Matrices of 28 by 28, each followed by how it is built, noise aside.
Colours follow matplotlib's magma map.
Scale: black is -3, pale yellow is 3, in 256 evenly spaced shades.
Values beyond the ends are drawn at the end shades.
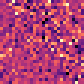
upper triangular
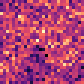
smooth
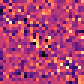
banded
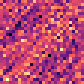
Hankel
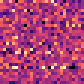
uneven rows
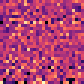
uneven rows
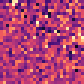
upper triangular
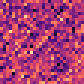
Hankel
